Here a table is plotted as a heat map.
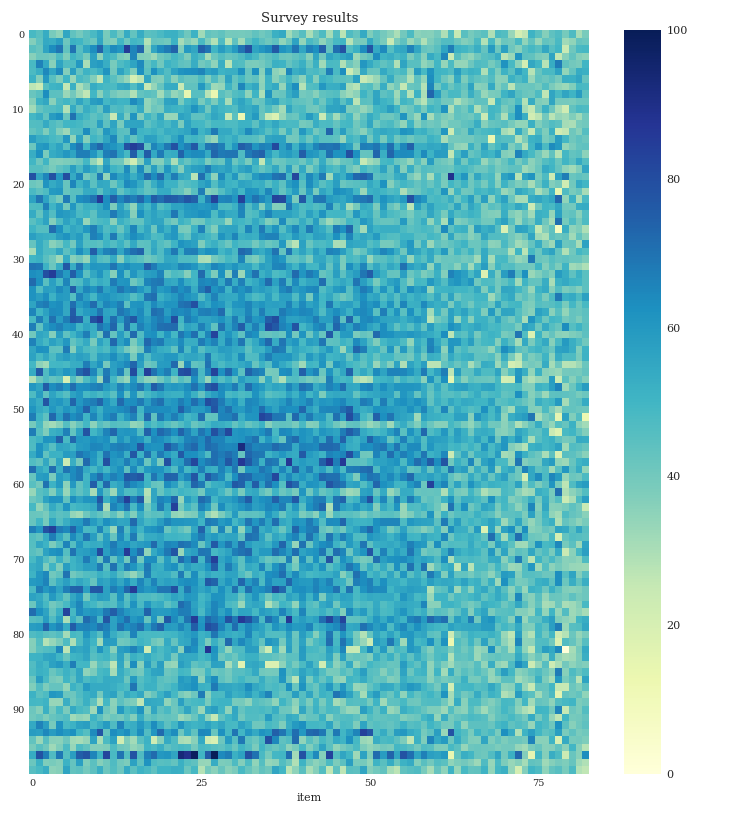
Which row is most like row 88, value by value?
21
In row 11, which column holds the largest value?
6
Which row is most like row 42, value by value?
72
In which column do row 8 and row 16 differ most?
27
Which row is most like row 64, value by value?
91
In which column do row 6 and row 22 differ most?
10
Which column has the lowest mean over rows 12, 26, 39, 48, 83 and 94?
78
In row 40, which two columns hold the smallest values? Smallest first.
74, 62
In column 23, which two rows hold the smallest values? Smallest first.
8, 94
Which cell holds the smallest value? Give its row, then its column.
82, 79
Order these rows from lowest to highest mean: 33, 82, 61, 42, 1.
1, 61, 82, 42, 33
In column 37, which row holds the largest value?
22
